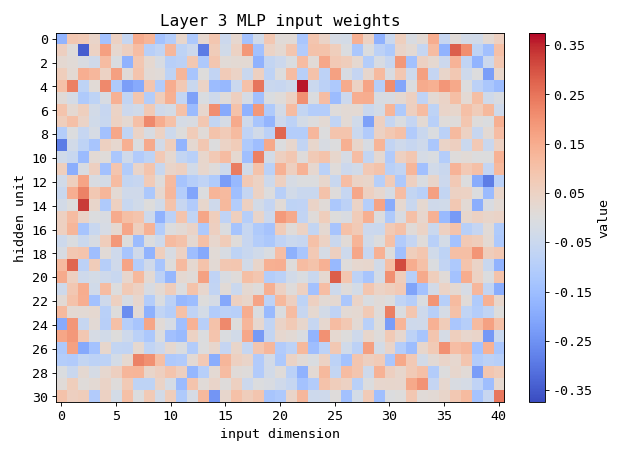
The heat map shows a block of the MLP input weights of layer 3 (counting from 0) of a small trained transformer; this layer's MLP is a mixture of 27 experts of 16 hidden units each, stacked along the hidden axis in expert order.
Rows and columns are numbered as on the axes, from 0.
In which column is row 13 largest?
2
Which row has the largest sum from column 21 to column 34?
19
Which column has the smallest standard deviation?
3
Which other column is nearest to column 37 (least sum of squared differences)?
16
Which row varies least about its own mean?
29
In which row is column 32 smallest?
21
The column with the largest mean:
1
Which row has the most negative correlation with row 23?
9
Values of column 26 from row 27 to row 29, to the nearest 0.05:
-0.15 0.1 0.05
